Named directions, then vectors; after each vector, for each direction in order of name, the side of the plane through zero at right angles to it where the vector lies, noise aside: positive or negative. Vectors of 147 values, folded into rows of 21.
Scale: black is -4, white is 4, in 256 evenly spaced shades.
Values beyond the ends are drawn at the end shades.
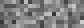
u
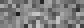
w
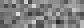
positive, negative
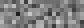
negative, positive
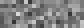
positive, negative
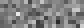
positive, negative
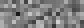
negative, positive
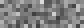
negative, negative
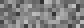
positive, positive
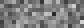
positive, positive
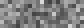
negative, negative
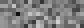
negative, positive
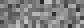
positive, positive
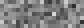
negative, negative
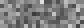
negative, negative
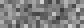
negative, negative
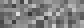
positive, negative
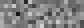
negative, positive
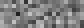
negative, positive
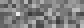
positive, negative
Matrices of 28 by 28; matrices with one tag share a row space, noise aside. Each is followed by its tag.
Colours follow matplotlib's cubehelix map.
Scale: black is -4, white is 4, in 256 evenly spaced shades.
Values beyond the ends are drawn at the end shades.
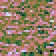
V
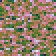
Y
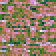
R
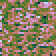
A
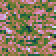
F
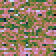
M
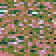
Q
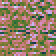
R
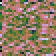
A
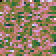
Y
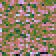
A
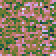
V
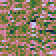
R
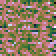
F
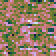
F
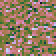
Y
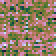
M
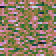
Q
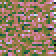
F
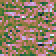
V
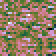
F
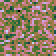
Y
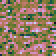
F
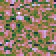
Y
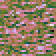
V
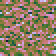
Y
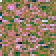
A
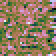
F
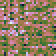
M
